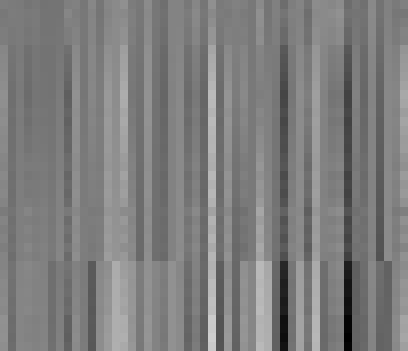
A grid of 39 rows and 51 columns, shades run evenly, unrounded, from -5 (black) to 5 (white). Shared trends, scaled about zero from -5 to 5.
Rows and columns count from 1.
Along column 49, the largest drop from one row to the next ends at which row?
30
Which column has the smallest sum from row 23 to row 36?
44
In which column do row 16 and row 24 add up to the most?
27
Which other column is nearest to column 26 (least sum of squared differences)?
46
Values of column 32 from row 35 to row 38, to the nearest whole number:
0 0 0 0
